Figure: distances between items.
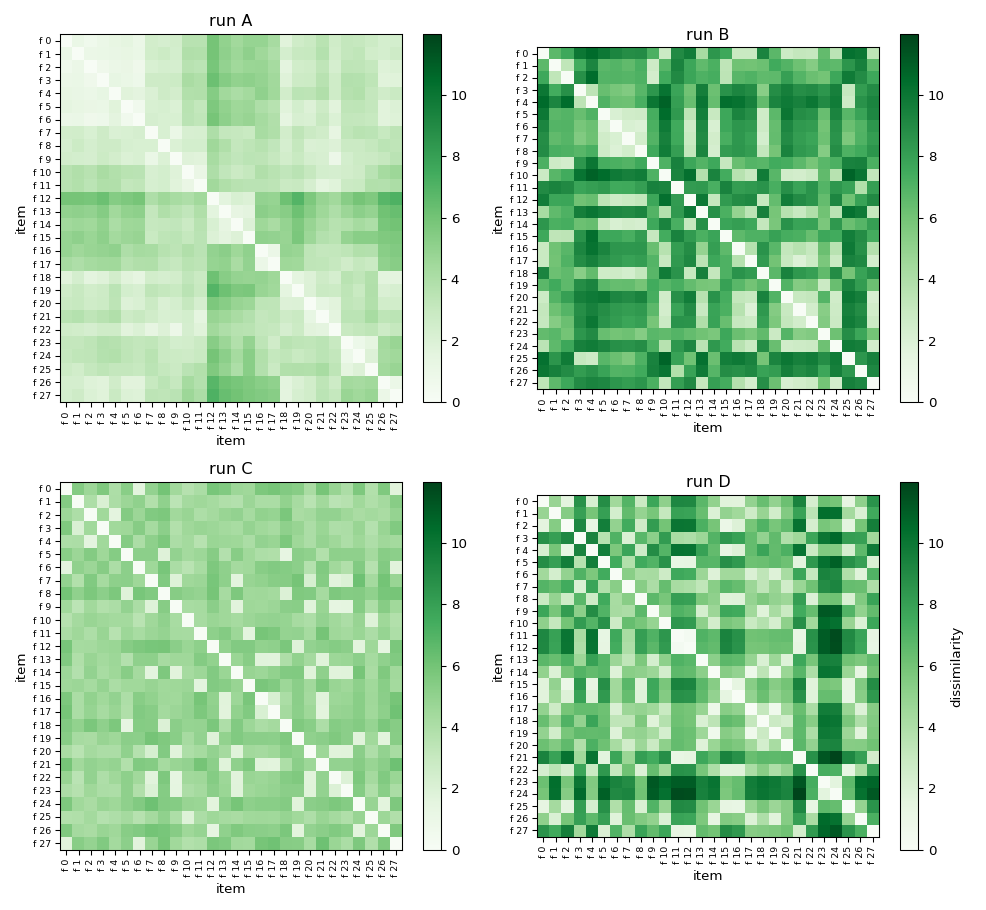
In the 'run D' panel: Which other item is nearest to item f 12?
f 11
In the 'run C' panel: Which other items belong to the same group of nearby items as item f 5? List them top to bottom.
f 8, f 18
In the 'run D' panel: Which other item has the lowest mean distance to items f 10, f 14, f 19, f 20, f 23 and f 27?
f 17
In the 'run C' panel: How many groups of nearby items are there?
9
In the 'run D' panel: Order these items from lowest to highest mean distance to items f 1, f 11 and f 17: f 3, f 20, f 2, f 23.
f 20, f 3, f 2, f 23
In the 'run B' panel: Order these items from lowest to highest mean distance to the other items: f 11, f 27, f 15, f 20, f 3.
f 27, f 20, f 15, f 3, f 11
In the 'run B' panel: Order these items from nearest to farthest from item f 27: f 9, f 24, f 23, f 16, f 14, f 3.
f 24, f 16, f 23, f 9, f 14, f 3
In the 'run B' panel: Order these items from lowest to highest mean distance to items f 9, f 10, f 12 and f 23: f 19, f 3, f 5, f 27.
f 19, f 27, f 5, f 3
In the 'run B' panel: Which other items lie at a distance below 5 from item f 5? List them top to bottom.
f 6, f 7, f 8, f 12, f 14, f 18
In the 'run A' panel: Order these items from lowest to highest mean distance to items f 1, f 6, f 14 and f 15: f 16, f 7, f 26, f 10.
f 7, f 10, f 26, f 16
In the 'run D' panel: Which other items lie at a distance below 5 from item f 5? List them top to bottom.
f 3, f 7, f 11, f 12, f 21, f 27
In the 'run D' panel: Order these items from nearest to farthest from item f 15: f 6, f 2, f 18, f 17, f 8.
f 2, f 8, f 6, f 17, f 18
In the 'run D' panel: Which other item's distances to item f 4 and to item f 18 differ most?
f 9
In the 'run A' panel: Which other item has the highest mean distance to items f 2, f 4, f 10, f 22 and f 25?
f 12
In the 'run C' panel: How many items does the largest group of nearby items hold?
6
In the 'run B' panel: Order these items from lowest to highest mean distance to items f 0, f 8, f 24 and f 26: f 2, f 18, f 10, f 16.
f 16, f 10, f 18, f 2
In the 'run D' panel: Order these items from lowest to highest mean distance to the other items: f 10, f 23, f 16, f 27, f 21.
f 16, f 10, f 27, f 21, f 23
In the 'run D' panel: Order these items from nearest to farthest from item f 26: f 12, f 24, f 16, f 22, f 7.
f 22, f 16, f 7, f 12, f 24
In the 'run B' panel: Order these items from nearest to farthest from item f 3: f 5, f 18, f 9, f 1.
f 18, f 5, f 1, f 9
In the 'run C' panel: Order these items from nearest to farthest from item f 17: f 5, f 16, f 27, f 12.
f 16, f 5, f 12, f 27
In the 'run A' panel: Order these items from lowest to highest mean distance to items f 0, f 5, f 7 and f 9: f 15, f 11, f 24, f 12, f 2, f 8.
f 2, f 8, f 11, f 24, f 15, f 12
